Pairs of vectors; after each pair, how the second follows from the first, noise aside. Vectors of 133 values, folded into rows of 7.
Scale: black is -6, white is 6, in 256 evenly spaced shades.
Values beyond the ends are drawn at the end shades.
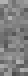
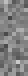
sign-scrambled.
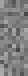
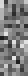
wrapped around, scaled up.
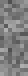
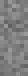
negated, shrunk.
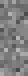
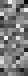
wrapped around, scaled up.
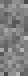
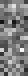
scaled up.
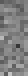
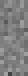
negated, partly zeroed.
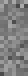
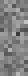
wrapped around, negated.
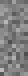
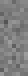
negated, shrunk.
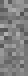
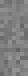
wrapped around, negated, shrunk.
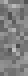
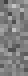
sign-scrambled.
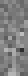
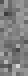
wrapped around, negated.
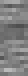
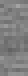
reversed, shrunk.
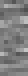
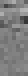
negated, partly zeroed.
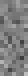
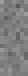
reversed, shrunk.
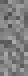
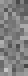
shuffled.
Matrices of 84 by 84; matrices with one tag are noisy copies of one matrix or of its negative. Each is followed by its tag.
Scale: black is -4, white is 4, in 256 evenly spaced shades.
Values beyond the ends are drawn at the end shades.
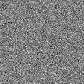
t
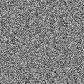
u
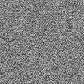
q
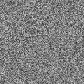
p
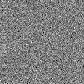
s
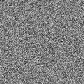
p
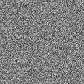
s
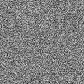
q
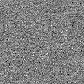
q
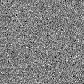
s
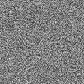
q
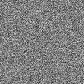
q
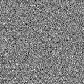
s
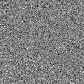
t
